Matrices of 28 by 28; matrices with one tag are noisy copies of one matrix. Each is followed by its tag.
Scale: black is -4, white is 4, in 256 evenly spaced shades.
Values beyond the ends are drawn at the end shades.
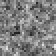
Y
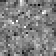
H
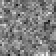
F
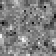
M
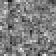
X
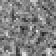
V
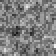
Y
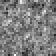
H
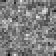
H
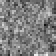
F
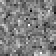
F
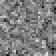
F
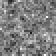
X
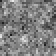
M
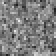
F
